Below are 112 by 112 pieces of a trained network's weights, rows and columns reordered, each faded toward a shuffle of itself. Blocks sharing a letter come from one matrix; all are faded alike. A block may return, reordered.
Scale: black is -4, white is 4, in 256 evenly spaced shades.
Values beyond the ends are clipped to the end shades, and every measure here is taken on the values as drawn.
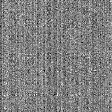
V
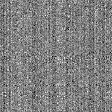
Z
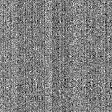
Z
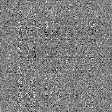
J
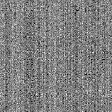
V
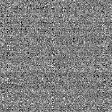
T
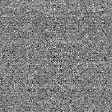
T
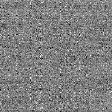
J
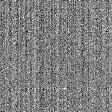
Z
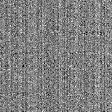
Z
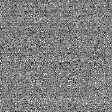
T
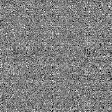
J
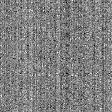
Z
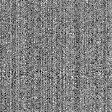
V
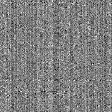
V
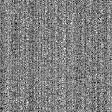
Z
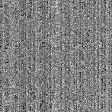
Z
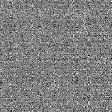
T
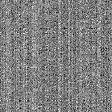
Z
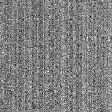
V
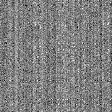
Z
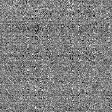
T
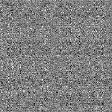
J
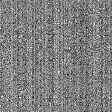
V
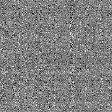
J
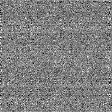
T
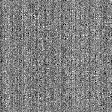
Z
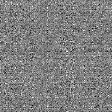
T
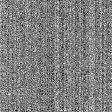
Z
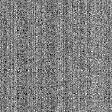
V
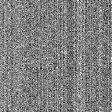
V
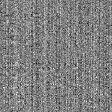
Z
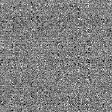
J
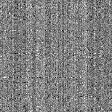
V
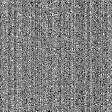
V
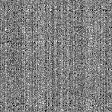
V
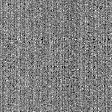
V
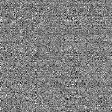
T
